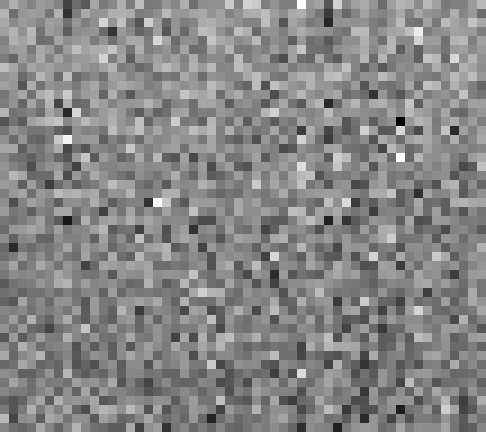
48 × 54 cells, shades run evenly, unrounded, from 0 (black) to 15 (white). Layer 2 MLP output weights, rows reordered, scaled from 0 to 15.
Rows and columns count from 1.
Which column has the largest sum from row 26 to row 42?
8
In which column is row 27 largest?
44
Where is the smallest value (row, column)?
14, 45
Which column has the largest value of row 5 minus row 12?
47
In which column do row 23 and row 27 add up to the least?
17
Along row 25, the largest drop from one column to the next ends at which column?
37
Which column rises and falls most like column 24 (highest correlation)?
52
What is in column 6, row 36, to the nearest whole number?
6
